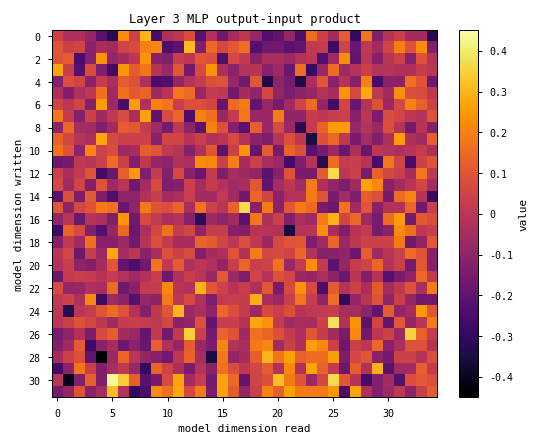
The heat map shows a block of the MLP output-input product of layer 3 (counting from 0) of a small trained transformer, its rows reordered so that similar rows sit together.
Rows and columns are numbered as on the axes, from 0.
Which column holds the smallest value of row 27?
3
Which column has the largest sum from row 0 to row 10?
8
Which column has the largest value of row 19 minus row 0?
5
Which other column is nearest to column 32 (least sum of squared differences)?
12
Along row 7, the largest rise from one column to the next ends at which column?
13
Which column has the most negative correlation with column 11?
1
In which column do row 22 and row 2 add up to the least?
24
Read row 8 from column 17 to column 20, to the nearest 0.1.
-0.2 0.1 -0.1 0.1
